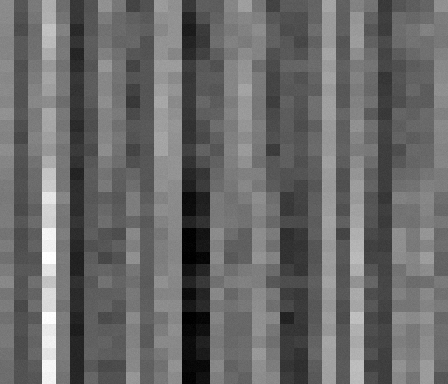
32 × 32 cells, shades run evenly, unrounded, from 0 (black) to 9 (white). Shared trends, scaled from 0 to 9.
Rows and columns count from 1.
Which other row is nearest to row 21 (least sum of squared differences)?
28
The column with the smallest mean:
14
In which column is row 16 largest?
4
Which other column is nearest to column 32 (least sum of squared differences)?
17
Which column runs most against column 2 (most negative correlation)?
11
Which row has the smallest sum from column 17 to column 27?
21
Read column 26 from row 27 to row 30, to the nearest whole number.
7 6 6 6
